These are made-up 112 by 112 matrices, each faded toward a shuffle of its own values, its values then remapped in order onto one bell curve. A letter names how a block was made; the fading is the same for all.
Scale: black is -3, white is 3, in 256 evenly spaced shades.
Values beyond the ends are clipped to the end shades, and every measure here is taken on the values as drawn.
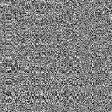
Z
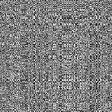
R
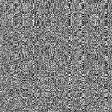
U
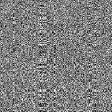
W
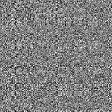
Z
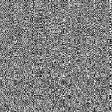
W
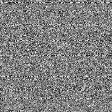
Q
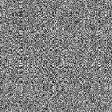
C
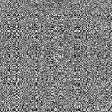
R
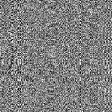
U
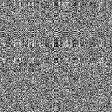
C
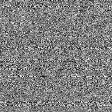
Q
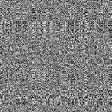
Z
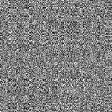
C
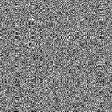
Z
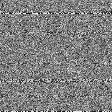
Q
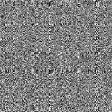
W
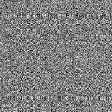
C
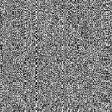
W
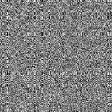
U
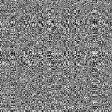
R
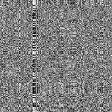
U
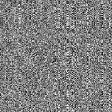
W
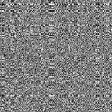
R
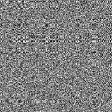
C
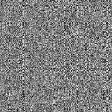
W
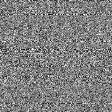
Q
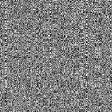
W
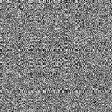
C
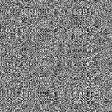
C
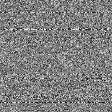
Q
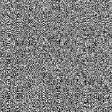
W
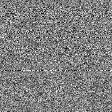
Q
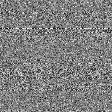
Q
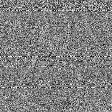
Q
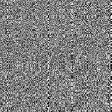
U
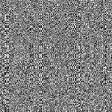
U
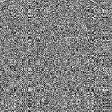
C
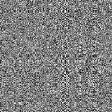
W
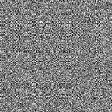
C
